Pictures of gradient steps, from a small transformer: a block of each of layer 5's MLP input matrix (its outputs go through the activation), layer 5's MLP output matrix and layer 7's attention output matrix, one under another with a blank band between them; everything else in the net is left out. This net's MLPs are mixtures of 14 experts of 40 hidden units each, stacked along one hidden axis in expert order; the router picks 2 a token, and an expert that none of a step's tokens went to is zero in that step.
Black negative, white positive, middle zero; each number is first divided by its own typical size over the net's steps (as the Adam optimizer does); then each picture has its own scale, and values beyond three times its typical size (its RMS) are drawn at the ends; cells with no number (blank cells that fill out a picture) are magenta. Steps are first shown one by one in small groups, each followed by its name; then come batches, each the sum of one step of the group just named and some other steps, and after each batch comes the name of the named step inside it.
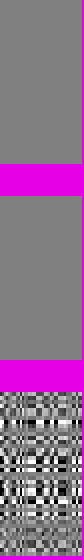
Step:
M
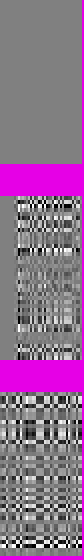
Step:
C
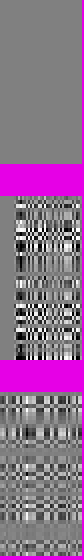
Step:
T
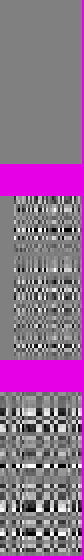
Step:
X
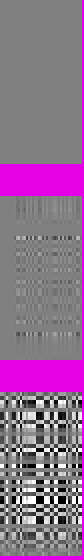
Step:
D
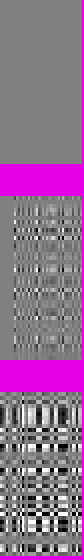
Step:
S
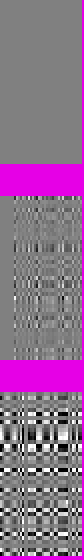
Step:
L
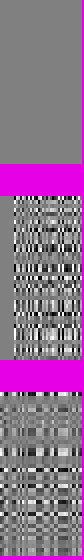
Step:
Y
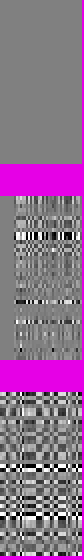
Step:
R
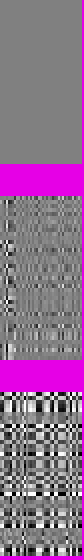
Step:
Y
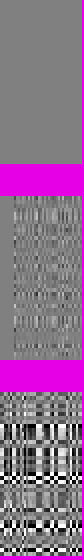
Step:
X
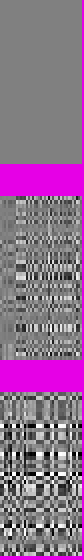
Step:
M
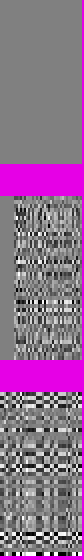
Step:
R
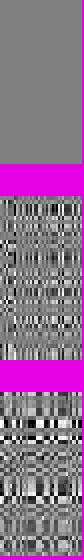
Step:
M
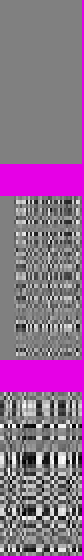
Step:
R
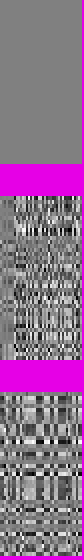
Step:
X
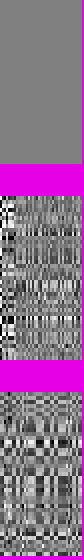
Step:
X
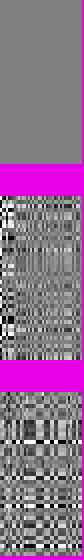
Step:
C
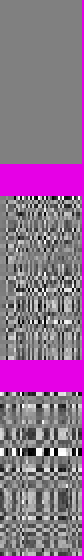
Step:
Y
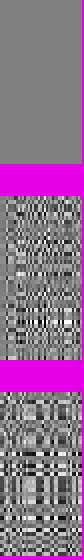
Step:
D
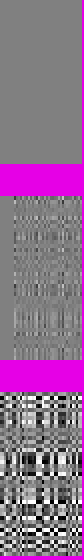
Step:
D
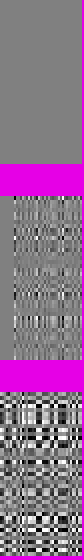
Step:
S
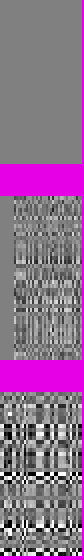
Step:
L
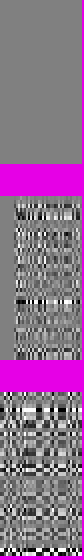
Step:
R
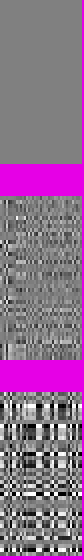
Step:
R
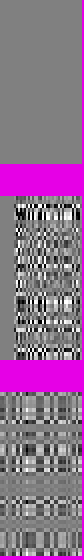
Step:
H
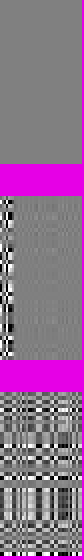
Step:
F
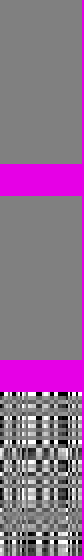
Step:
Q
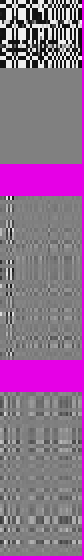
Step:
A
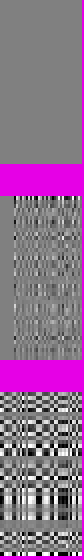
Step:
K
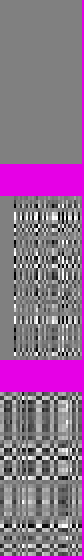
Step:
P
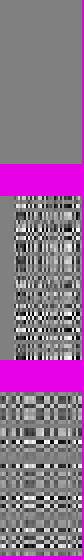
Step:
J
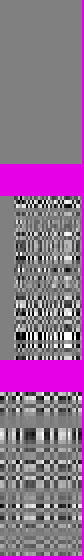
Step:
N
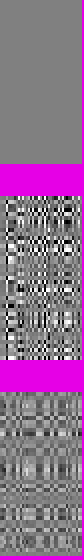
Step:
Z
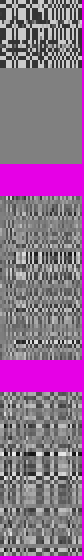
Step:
A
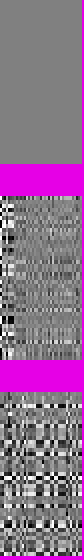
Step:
F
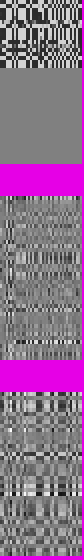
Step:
A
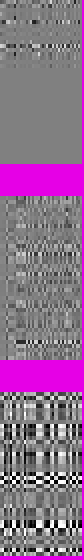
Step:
Z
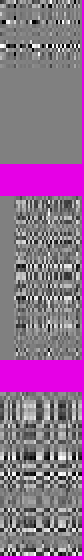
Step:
H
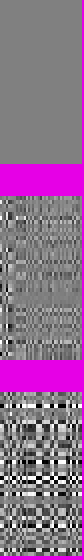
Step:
F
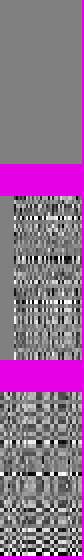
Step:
H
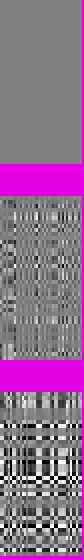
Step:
P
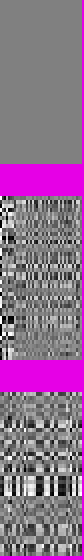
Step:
P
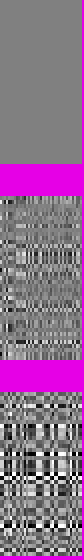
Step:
F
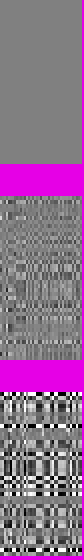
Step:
F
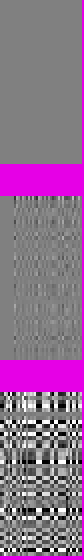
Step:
K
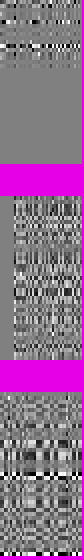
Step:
K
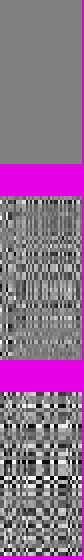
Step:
F
